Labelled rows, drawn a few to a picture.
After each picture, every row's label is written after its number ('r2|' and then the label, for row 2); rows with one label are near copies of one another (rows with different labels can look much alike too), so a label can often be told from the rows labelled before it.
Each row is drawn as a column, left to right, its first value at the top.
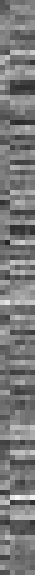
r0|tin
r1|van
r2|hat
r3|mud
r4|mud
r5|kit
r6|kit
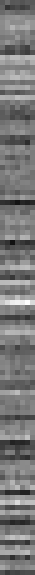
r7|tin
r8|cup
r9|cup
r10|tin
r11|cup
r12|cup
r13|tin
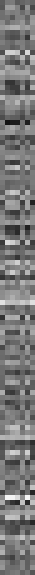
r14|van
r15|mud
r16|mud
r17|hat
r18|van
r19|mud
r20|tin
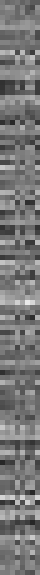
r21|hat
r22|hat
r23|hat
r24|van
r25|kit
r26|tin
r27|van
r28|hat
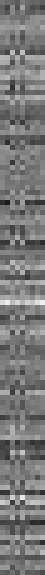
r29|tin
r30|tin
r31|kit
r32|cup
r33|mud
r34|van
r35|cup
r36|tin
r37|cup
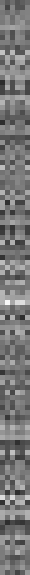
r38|hat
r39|tin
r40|mud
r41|cup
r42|tin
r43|hat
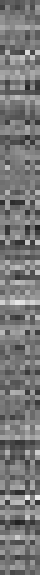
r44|cup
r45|hat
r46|tin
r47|van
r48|tin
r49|mud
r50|van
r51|mud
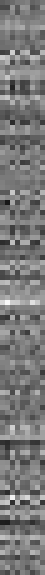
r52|van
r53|tin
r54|kit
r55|van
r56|hat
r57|kit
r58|cup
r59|van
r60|hat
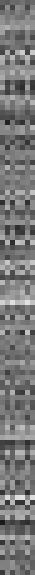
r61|cup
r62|hat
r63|van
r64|mud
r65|kit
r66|cup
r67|kit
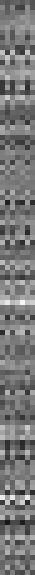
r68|kit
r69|tin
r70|kit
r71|cup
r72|cup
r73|kit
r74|cup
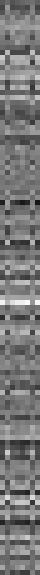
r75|tin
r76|mud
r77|cup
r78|tin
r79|tin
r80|cup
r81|kit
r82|tin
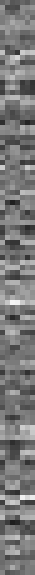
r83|hat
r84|cup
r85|tin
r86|van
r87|kit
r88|hat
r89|kit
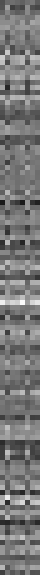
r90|tin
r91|kit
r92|cup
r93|tin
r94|tin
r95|hat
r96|tin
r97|tin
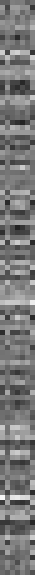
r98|kit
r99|van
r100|kit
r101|mud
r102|hat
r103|kit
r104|van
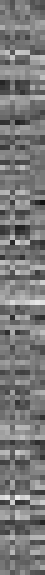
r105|hat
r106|kit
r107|van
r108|mud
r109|hat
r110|mud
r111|cup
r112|van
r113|tin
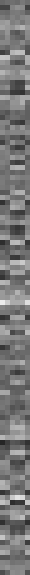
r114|van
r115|van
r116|hat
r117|hat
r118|hat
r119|cup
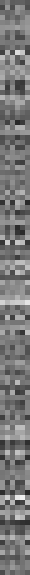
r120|cup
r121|mud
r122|van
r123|mud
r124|kit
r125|cup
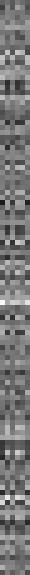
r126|tin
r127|hat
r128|van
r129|mud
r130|hat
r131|tin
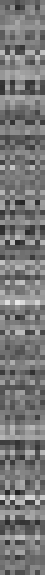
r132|hat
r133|cup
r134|hat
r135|cup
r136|cup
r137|kit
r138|hat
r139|tin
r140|mud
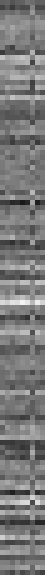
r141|van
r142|cup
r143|cup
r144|tin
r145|tin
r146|tin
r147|kit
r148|tin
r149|tin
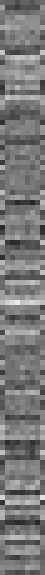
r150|hat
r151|cup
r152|van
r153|cup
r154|cup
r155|tin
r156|tin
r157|cup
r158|mud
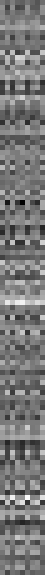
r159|hat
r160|tin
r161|mud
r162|van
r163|tin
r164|kit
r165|van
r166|tin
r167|mud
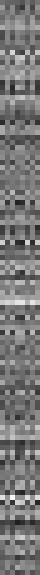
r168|mud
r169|cup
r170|kit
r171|tin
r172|van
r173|mud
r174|cup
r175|mud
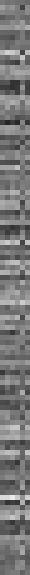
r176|mud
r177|mud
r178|kit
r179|hat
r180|van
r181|mud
